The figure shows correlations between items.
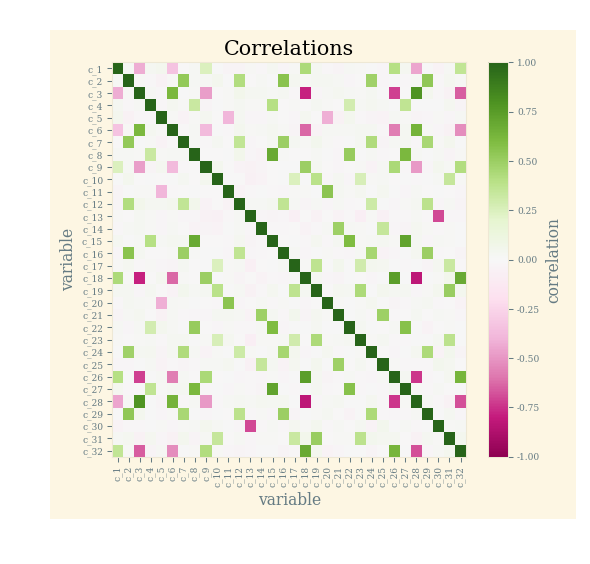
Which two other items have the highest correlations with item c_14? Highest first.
c_21, c_25
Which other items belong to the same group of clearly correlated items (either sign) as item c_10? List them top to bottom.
c_17, c_19, c_23, c_31
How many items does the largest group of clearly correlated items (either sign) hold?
8
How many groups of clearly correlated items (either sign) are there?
7
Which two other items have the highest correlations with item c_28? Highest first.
c_3, c_6
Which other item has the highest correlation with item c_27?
c_15
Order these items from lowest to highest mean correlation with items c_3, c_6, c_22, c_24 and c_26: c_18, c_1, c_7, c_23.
c_18, c_1, c_23, c_7
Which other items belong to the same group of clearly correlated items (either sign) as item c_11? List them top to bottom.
c_5, c_20
